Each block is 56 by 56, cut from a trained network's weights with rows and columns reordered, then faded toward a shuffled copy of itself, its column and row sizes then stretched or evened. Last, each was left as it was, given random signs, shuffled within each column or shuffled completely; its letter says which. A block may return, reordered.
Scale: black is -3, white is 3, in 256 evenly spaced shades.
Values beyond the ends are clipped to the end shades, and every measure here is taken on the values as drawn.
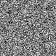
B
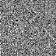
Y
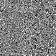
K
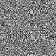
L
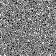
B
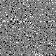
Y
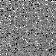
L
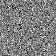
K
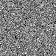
B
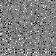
L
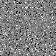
Y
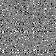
L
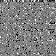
L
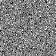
K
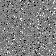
K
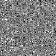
L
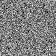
B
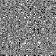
L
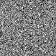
K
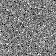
B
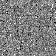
K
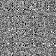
L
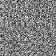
L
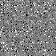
Y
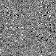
Y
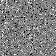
K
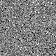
B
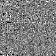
Y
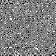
L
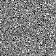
K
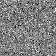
B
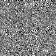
Y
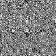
L
